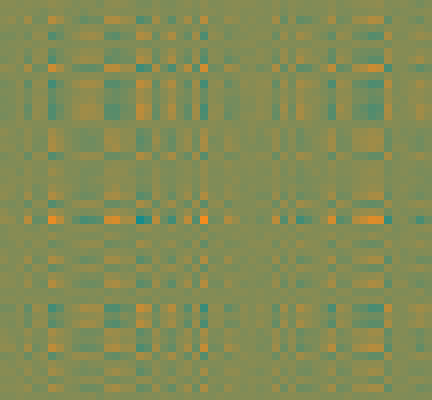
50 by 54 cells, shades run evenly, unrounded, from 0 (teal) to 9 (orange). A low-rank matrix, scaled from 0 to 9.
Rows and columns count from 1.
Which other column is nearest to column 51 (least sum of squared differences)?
9
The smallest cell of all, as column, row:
18, 28
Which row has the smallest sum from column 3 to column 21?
26
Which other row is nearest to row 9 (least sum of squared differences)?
44
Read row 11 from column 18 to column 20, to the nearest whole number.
7 6 3
